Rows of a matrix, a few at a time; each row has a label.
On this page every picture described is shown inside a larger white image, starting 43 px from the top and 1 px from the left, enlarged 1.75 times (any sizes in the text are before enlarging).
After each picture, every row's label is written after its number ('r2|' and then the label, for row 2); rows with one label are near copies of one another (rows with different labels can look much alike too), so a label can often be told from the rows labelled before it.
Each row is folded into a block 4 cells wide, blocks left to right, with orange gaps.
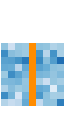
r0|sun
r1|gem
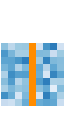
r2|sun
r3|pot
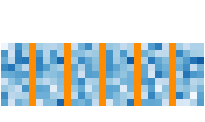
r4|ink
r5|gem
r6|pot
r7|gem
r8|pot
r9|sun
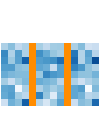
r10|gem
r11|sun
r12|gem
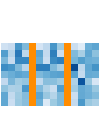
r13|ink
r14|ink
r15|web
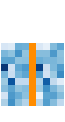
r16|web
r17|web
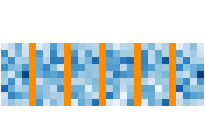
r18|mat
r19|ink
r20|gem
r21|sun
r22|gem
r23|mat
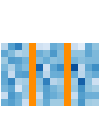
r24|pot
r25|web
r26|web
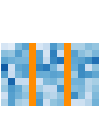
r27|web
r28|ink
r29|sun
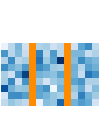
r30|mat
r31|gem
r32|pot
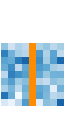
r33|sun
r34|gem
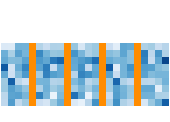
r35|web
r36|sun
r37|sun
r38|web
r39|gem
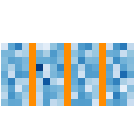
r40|pot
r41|web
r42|pot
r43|pot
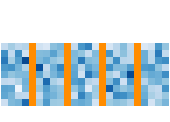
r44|gem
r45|web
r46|pot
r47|mat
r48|ink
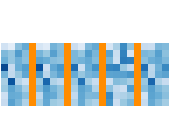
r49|web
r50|web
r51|web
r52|ink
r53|web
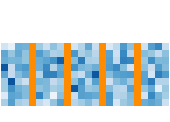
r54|web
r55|sun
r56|mat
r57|ink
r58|pot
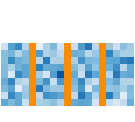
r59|pot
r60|mat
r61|pot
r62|sun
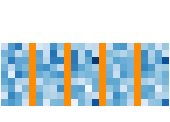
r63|pot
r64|ink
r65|gem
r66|pot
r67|gem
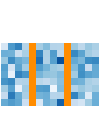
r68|pot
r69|gem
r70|sun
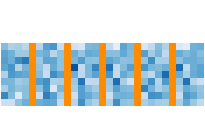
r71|sun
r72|pot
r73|web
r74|web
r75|mat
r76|web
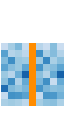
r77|mat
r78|mat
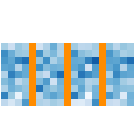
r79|sun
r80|mat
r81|sun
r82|sun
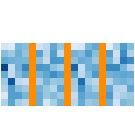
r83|web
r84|ink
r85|web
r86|ink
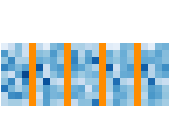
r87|mat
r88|web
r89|gem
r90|web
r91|web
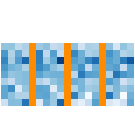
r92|gem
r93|gem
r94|sun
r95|sun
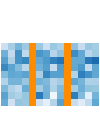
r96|ink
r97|sun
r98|sun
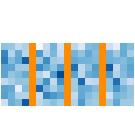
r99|gem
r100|mat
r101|web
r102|web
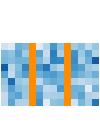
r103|web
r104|ink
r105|gem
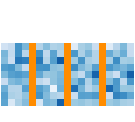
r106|ink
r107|gem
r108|mat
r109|mat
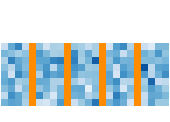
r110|pot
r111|sun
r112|gem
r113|pot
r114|web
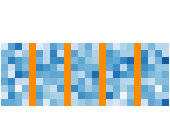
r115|pot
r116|ink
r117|mat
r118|sun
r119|gem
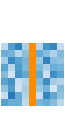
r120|pot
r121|pot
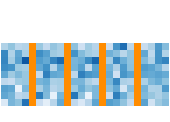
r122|gem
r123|sun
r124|sun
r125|pot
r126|ink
